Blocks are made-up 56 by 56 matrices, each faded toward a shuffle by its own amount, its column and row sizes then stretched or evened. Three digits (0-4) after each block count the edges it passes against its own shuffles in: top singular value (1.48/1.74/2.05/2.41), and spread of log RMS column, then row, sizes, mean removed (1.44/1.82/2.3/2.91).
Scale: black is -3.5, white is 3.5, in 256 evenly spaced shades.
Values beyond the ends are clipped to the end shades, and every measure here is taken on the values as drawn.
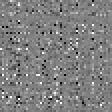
1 3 3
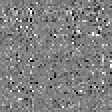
2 1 2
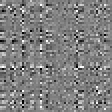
4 4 3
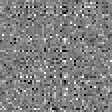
3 1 3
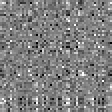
4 2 3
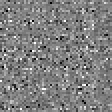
0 1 3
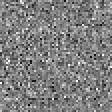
0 1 1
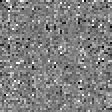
0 2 2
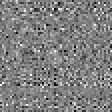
3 1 3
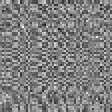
4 3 1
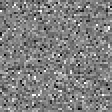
0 0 0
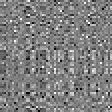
4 2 1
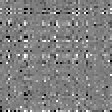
4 3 3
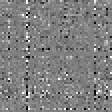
2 3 3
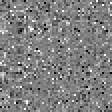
1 0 1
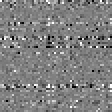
2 0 4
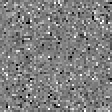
0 1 1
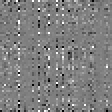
2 4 3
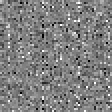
2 2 0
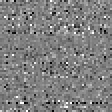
0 1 3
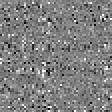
2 2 1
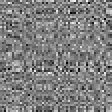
4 0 3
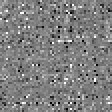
0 2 3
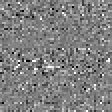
0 1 3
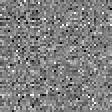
3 1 1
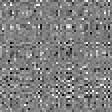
4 2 3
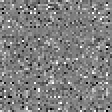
1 2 2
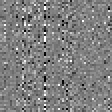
3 4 1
